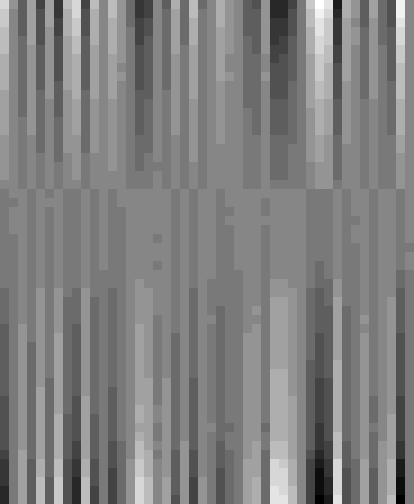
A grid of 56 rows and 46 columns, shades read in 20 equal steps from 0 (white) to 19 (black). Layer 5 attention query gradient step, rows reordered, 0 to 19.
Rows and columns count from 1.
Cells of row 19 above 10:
4
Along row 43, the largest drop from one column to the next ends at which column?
38
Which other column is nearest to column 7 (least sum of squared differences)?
16
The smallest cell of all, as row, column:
1, 36
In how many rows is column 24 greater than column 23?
23
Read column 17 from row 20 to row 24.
10 10 9 9 9
